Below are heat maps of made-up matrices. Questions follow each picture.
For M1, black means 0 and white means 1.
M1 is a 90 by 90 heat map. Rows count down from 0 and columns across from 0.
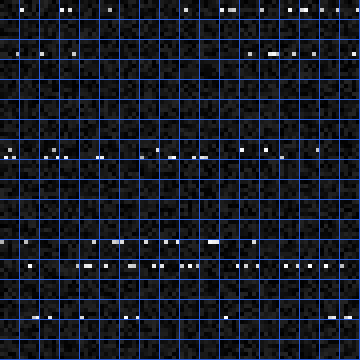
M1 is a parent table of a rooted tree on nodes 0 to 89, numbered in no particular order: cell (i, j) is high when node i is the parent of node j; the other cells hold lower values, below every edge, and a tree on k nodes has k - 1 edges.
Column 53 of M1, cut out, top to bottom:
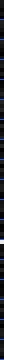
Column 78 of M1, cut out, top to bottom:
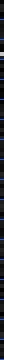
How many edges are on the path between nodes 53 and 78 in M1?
4
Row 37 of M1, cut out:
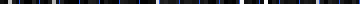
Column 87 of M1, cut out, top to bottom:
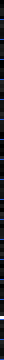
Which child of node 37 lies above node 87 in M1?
79
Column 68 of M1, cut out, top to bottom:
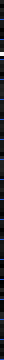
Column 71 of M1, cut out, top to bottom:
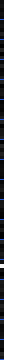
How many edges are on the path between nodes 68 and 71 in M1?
4
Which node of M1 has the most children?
66
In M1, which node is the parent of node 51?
39
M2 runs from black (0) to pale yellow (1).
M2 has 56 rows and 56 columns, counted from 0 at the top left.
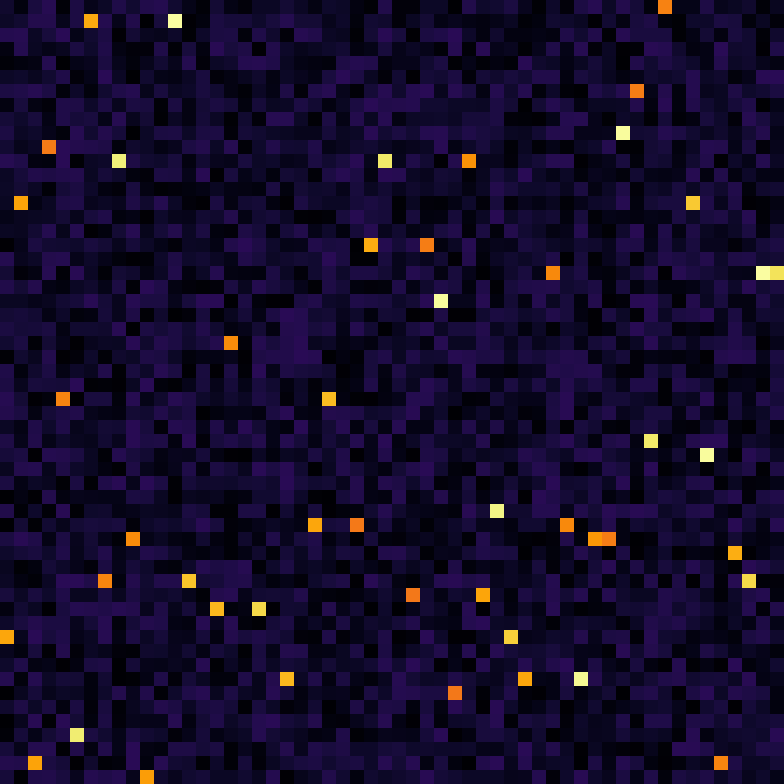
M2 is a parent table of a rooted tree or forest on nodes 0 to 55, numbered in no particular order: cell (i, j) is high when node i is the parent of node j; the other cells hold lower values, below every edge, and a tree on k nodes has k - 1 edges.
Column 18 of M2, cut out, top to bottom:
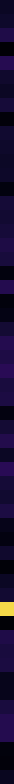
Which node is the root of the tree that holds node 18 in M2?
38
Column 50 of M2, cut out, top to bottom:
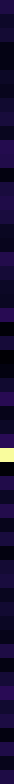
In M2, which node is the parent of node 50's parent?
49
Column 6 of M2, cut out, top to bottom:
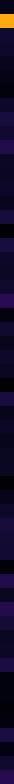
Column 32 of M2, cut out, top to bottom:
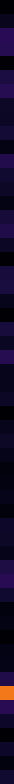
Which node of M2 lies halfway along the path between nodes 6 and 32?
14
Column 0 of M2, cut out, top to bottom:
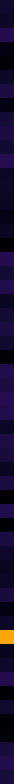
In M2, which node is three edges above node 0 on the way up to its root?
1
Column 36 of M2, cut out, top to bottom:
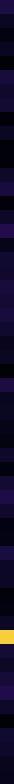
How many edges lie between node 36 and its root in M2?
4
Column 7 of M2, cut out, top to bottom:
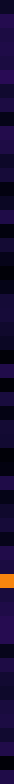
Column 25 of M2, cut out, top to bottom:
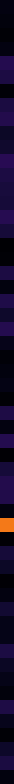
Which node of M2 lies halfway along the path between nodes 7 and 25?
48
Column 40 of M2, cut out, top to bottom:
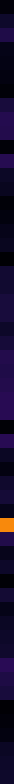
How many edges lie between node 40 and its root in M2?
2
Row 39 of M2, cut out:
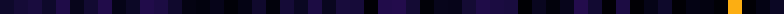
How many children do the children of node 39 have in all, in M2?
1
